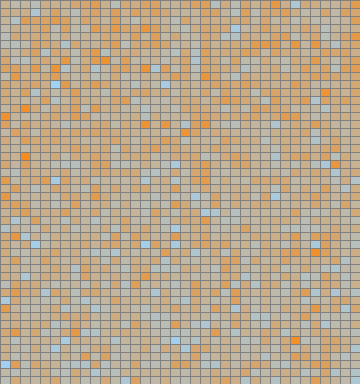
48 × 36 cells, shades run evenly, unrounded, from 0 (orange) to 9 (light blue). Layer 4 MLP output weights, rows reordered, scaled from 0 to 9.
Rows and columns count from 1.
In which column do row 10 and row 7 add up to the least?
21
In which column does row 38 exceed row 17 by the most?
19
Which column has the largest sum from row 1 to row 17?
18
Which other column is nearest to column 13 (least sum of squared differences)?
35
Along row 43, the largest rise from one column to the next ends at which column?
31
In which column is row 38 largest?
1
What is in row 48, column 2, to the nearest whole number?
4
